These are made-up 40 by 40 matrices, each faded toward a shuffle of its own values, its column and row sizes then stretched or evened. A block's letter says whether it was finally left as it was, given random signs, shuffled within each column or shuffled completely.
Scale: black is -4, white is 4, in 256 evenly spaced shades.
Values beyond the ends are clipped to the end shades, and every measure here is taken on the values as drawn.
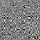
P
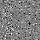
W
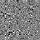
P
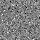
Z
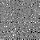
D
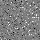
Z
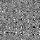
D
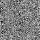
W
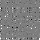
P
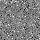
Z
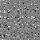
P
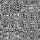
P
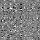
P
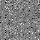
W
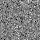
Z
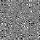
P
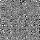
D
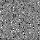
W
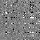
P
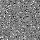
Z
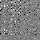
P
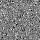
Z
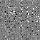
D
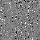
W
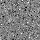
Z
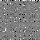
P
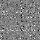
D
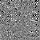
D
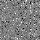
W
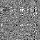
P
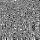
P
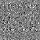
P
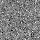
Z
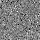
Z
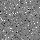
Z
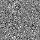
W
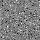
Z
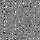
D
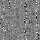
W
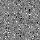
W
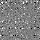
D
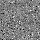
Z
